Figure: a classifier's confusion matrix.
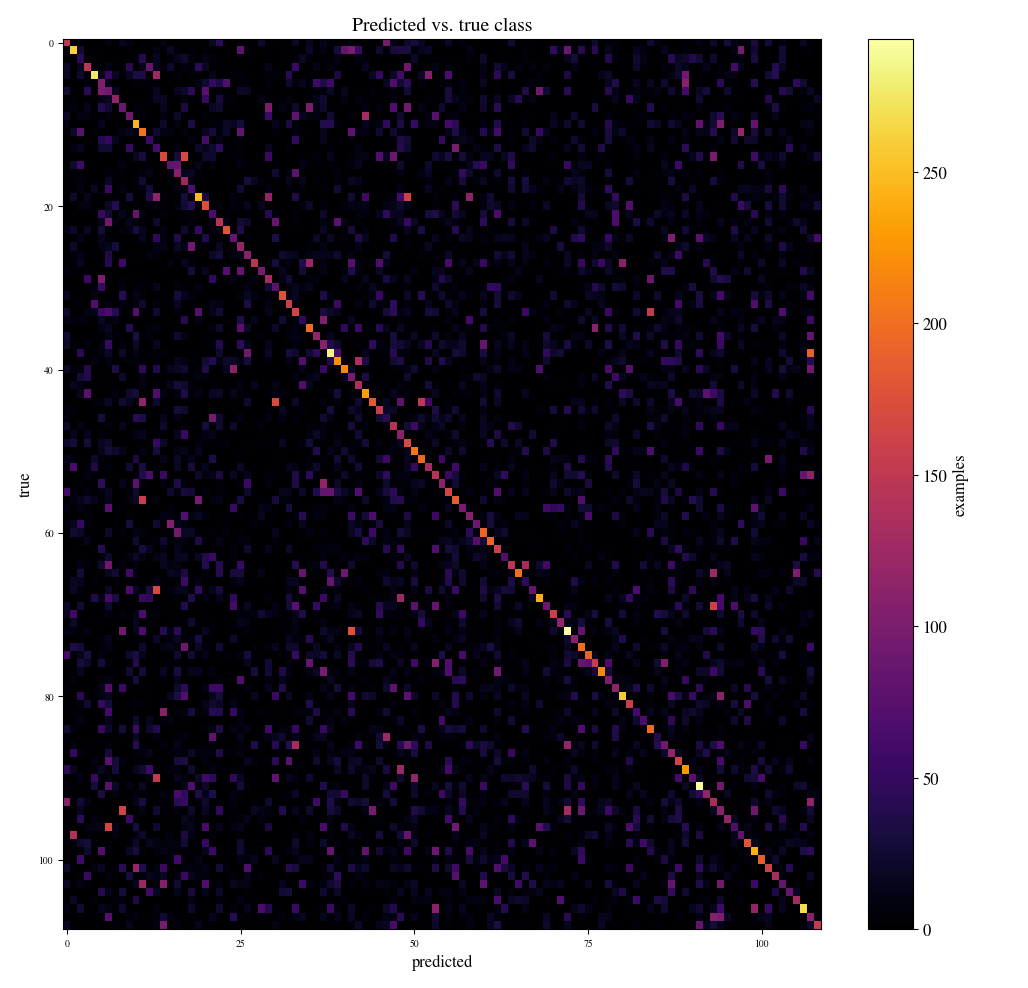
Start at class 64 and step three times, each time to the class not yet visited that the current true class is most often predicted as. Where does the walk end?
107
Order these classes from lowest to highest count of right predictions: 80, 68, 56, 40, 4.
56, 40, 68, 80, 4
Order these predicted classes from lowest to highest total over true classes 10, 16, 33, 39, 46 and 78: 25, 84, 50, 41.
41, 50, 25, 84
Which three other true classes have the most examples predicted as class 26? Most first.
38, 101, 54
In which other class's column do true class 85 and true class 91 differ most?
46
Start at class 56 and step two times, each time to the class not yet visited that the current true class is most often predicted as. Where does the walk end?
97
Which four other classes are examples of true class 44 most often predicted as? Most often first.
30, 51, 11, 48
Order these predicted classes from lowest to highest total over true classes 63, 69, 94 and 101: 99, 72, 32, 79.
79, 32, 99, 72
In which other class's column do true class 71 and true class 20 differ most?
81
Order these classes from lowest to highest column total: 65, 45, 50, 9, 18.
65, 9, 18, 45, 50
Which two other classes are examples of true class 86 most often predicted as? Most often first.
33, 72
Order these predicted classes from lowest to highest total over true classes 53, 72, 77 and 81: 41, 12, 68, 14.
68, 12, 14, 41
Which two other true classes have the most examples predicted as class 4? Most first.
32, 90
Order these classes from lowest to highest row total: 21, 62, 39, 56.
62, 21, 56, 39
